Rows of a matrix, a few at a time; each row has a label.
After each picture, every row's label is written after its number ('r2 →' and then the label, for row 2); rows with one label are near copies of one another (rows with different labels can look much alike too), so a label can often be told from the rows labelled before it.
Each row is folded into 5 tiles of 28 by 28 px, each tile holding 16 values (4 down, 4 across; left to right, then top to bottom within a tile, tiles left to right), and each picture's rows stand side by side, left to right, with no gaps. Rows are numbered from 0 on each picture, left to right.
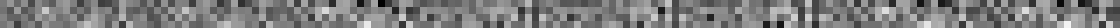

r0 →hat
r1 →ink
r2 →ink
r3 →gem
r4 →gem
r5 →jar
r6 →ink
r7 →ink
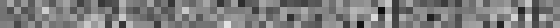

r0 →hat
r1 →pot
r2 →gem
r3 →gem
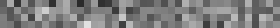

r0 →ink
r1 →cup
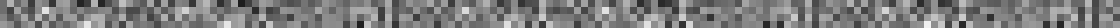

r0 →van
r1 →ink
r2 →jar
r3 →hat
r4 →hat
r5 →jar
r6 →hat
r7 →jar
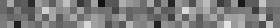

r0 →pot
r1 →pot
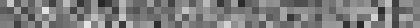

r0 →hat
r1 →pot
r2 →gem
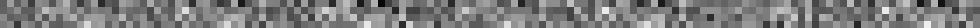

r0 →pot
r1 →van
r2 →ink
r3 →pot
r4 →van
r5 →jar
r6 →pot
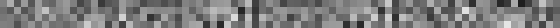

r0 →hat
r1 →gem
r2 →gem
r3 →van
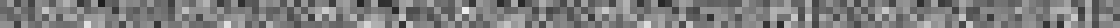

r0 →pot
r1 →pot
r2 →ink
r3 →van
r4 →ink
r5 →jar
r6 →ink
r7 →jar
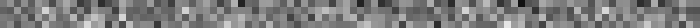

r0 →hat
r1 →pot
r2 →ink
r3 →pot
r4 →van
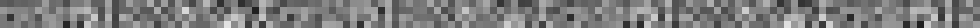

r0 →jar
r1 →hat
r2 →gem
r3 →hat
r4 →jar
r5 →hat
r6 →jar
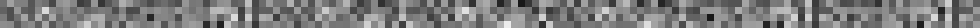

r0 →van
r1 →jar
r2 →hat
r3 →ink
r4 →ink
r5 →jar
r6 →gem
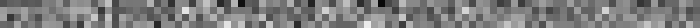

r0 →gem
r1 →pot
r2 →pot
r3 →van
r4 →van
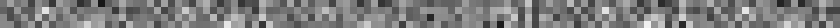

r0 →van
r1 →hat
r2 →ink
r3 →jar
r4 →hat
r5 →van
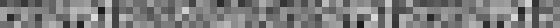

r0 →gem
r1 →van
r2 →cup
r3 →gem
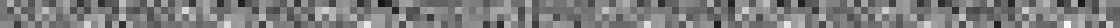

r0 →hat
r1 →ink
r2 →ink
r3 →jar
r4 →pot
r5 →pot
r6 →ink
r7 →pot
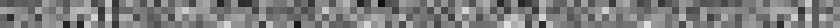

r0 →jar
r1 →ink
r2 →pot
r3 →hat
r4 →ink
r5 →gem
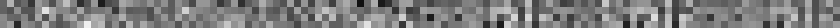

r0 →pot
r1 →van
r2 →ink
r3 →jar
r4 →cup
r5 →jar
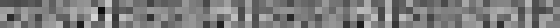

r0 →gem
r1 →jar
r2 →jar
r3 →cup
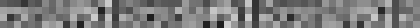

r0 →gem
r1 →jar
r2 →gem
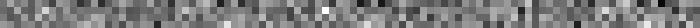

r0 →van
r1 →pot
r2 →van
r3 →gem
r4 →pot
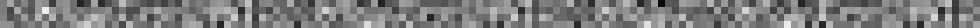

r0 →van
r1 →gem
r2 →pot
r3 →gem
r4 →pot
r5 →hat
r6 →gem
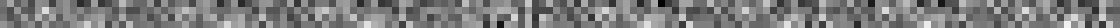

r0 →van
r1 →ink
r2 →ink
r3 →cup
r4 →ink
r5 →hat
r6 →pot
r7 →hat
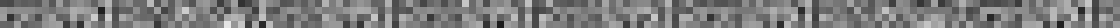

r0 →gem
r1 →hat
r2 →cup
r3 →cup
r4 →cup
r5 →gem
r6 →van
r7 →gem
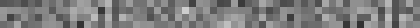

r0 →gem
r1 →van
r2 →cup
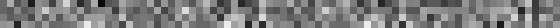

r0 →pot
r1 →hat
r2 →hat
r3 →gem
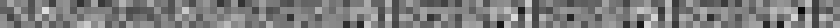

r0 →van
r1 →van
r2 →jar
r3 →gem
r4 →jar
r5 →gem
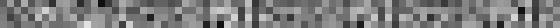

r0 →ink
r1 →jar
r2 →jar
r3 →gem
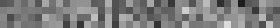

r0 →cup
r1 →pot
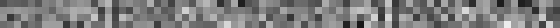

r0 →gem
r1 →pot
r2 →jar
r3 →ink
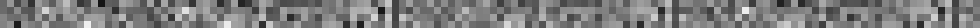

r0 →pot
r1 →ink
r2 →gem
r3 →hat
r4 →gem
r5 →van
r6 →gem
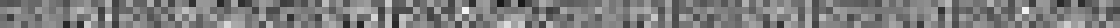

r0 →jar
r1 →ink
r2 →cup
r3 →van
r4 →jar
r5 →cup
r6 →gem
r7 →van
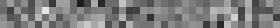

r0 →van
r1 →jar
